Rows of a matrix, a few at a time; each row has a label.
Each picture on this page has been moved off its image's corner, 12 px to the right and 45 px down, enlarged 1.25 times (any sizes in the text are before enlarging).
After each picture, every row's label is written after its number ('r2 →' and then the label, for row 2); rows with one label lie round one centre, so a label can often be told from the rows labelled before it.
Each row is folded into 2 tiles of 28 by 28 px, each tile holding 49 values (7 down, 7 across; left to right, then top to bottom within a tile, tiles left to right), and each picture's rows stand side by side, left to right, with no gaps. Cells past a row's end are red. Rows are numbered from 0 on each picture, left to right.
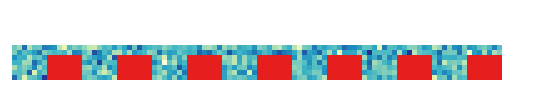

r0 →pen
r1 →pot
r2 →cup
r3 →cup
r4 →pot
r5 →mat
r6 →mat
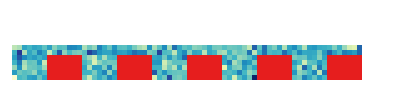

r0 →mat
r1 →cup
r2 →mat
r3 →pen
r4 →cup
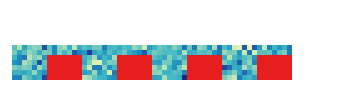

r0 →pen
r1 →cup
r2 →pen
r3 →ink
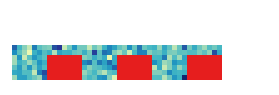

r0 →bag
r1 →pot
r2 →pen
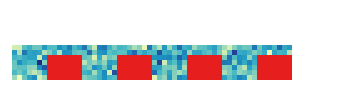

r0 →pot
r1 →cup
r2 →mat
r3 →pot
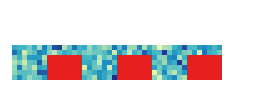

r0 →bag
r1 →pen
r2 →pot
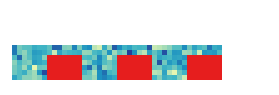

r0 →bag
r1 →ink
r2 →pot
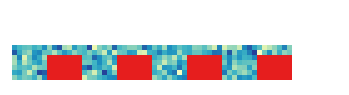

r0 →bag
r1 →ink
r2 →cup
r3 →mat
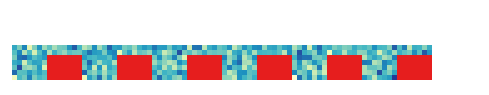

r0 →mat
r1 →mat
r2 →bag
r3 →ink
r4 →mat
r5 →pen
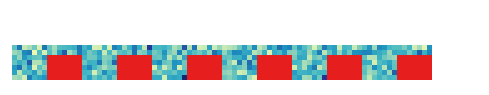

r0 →ink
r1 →ink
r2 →pen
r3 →pot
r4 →pen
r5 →cup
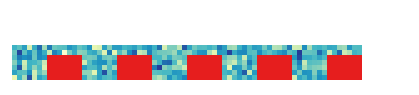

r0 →mat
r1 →ink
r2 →ink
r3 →cup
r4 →mat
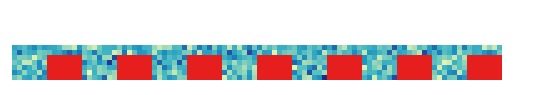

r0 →cup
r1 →pot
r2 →pot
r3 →mat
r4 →pen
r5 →pen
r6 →cup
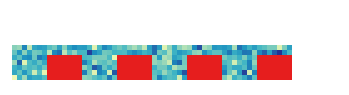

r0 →mat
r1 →cup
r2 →bag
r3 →cup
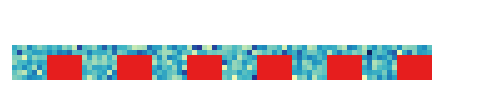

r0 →cup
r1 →cup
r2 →bag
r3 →pen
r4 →mat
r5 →mat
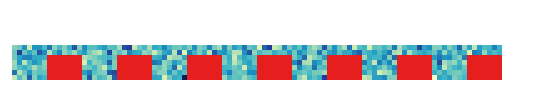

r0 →mat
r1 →bag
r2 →pen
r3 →bag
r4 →pen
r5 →pot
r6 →mat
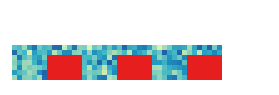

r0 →bag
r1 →pot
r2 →pot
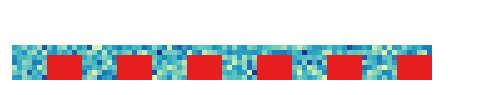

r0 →pen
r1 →ink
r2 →mat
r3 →cup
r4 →pot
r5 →ink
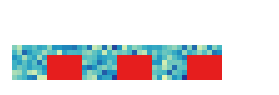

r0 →pot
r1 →ink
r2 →pen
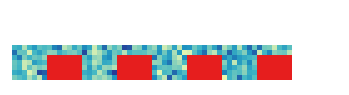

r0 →bag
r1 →bag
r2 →ink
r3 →mat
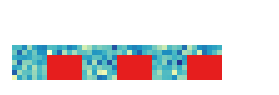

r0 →mat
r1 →pot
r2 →pot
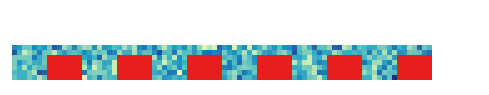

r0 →bag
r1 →mat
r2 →cup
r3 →ink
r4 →bag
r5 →pen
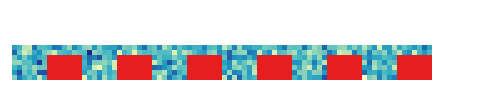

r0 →bag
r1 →mat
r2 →ink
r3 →mat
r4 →pen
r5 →mat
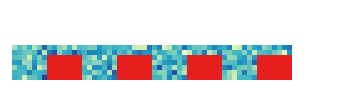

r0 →pen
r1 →cup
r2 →ink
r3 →ink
